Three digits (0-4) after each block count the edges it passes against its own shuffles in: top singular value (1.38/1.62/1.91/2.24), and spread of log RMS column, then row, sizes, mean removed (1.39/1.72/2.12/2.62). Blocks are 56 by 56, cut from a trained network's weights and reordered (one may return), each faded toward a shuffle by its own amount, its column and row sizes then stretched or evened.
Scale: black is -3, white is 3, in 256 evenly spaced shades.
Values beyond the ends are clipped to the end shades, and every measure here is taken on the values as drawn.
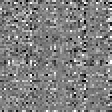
1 4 4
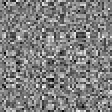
4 2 2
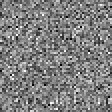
3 0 1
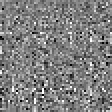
0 3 3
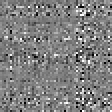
0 4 4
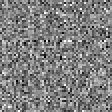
3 1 1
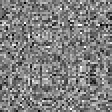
3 0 1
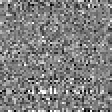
3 2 3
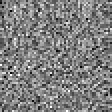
3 0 0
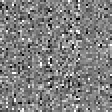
0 4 0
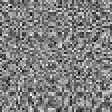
4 2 0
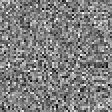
3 1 0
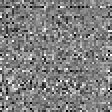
0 3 4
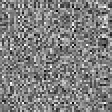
4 2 1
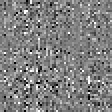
0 4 3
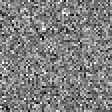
2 0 0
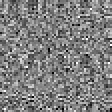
3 0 2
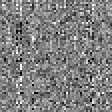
3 3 2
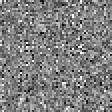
0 3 0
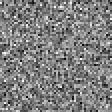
1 0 0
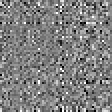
4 4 3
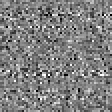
0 0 4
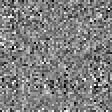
0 2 2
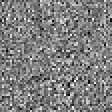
2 2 2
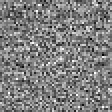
3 0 0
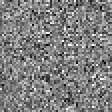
2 2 0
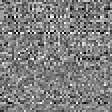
4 0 4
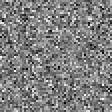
0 2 0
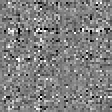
1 4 4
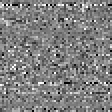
0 0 4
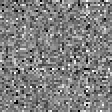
0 2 3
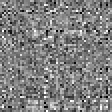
3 3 2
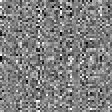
4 4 1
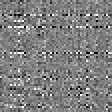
4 3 4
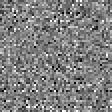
2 1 3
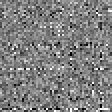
2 2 3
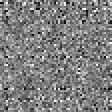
3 3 3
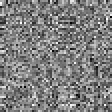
4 1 2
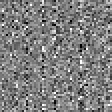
3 4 0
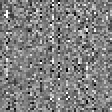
1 4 0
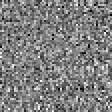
2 1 0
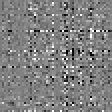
1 4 4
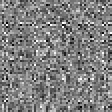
4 3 2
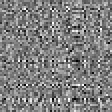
4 3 3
